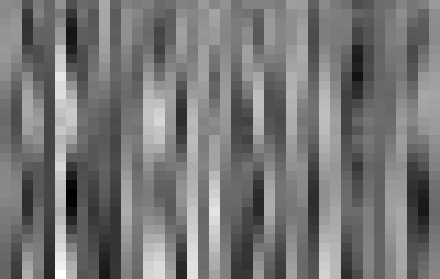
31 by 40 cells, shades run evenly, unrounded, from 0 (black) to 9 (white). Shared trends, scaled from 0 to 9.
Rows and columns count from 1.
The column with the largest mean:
6
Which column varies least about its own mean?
35
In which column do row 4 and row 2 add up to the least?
7
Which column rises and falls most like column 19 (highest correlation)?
11
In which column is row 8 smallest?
33
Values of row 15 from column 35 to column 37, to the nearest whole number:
4 4 5
